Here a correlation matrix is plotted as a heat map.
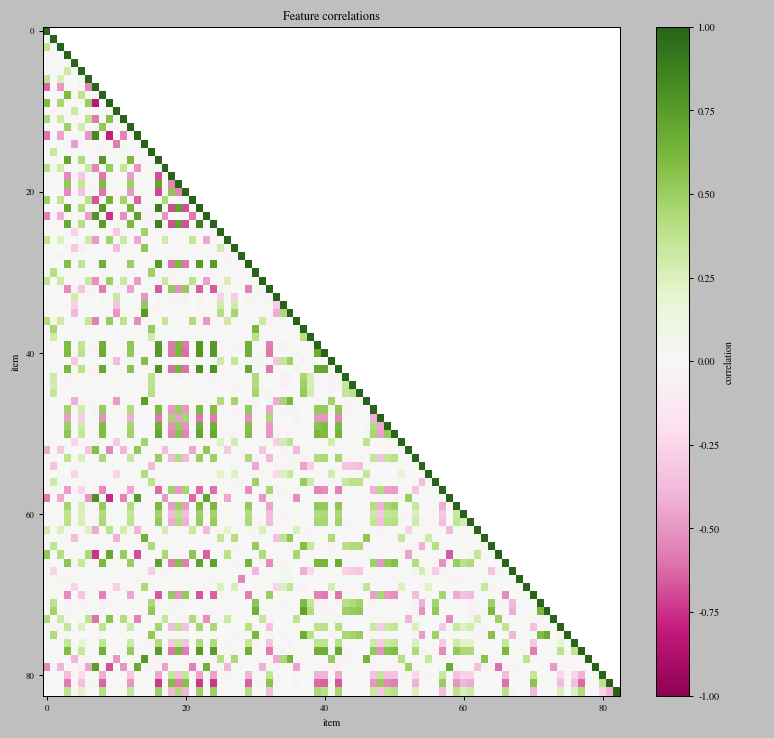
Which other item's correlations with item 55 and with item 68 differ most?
28
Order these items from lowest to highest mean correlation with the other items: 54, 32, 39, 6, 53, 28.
32, 54, 28, 6, 53, 39
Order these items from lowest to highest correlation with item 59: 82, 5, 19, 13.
13, 5, 82, 19
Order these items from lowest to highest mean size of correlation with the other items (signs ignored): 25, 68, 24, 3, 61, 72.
68, 25, 72, 61, 3, 24
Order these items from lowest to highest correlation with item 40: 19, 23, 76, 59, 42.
23, 76, 59, 19, 42
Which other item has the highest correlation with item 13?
7
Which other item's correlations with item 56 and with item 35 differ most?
14
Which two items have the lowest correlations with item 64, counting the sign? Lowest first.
54, 67
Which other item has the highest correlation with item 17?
9
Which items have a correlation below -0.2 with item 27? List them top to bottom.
4, 10, 33
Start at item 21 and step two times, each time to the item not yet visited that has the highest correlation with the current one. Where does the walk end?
65
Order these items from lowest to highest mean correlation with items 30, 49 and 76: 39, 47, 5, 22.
5, 47, 39, 22
